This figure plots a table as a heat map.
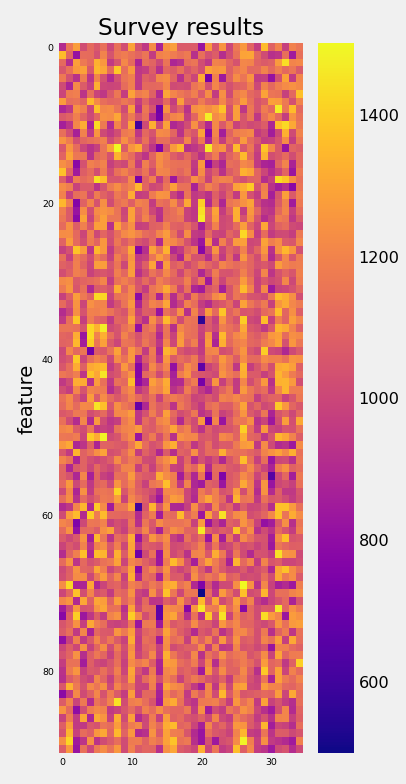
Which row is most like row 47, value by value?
29
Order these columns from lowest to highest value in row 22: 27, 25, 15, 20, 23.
23, 15, 27, 25, 20
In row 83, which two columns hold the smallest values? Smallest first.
0, 14
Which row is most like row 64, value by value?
77
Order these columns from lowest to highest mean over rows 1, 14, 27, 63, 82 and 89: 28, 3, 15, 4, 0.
28, 4, 3, 0, 15
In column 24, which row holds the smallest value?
66
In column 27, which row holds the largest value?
18
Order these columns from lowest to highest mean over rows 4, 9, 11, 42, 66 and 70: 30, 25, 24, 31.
30, 24, 31, 25
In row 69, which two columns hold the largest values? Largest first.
26, 1
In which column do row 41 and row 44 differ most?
20
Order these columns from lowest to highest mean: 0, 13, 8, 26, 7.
7, 0, 13, 8, 26
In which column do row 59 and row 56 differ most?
11
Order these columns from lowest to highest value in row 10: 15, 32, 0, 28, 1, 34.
0, 1, 28, 34, 15, 32
